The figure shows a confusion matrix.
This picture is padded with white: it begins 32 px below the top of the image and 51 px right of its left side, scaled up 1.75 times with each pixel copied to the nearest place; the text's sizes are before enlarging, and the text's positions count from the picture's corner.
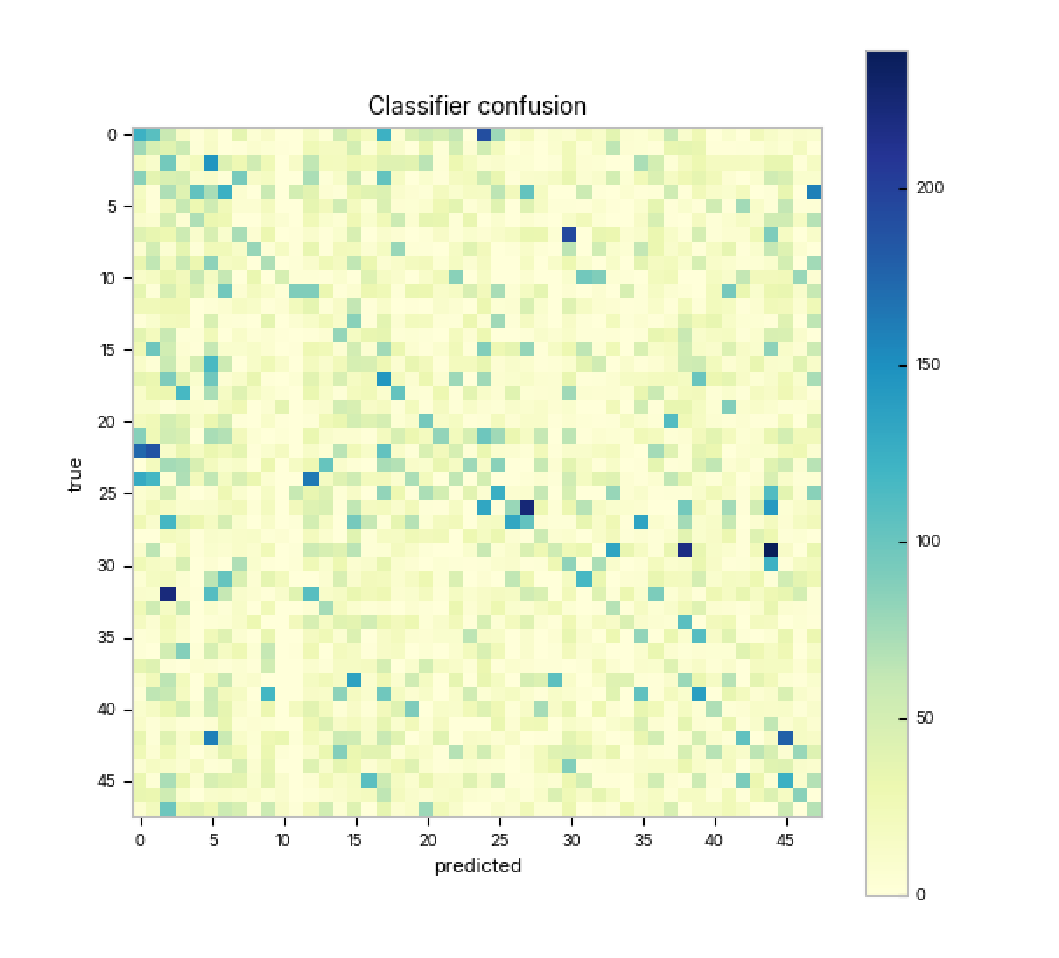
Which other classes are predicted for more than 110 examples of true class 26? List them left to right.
24, 27, 44
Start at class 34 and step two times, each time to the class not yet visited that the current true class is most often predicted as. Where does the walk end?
15
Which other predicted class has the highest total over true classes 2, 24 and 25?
12
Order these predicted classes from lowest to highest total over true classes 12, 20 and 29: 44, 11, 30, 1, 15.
11, 30, 1, 15, 44
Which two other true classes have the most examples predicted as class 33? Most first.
29, 25
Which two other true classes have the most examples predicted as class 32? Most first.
10, 30
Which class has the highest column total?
2
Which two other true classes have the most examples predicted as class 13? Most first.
23, 33
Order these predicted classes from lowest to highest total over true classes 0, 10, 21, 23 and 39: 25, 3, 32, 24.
32, 3, 25, 24
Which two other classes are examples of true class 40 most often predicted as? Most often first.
19, 28
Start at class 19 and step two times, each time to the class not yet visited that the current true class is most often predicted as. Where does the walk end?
44
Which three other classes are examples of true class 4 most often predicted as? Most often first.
47, 6, 27
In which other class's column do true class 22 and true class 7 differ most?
30
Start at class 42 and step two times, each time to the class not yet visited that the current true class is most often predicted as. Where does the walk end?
16
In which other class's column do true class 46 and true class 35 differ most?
39
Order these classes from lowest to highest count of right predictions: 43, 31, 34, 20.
34, 43, 20, 31
